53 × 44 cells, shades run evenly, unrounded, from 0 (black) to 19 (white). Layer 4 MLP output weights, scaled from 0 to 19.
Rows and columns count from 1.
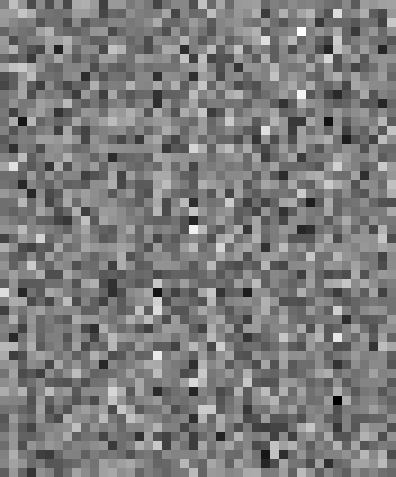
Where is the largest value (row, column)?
4, 34
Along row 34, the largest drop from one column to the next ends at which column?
19
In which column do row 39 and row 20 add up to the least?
10
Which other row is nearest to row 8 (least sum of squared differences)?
31
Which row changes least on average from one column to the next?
3
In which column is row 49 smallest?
25
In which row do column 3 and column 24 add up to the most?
2
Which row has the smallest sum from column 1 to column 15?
32
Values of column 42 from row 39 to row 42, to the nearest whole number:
4 10 10 12
